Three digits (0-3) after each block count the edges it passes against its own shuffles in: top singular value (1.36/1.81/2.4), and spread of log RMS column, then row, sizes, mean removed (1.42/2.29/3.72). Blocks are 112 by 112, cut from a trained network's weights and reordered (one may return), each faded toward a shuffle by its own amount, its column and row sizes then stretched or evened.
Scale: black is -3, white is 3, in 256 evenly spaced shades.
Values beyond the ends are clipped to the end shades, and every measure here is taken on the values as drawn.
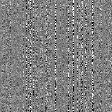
1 3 0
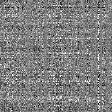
2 3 1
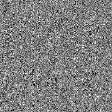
1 2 1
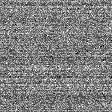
2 1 0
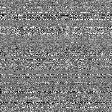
1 1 3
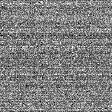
2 1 1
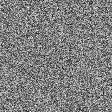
0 0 0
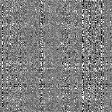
1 3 1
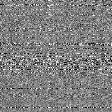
2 1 3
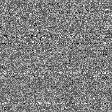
0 1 2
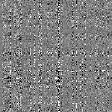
2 3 2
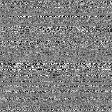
0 0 3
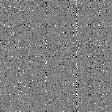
1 2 2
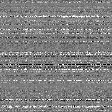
3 1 3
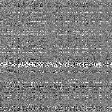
2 2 3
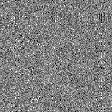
2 1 0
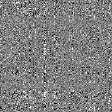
0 3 2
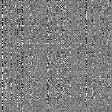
1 3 2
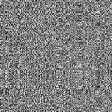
3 2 1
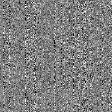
1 3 1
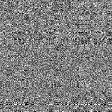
3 1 2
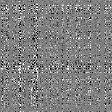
1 3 3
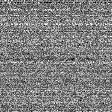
2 0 2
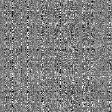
1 3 1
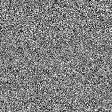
1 0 1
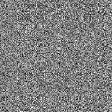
2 2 1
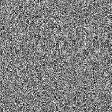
1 2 0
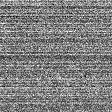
3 0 1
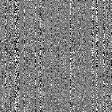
0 3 1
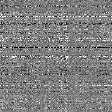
2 2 3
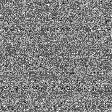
0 0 2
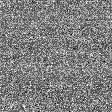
0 0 1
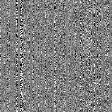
0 3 0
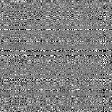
3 2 3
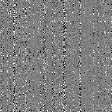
1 3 1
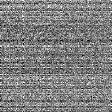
3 2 1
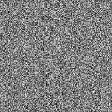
2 2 0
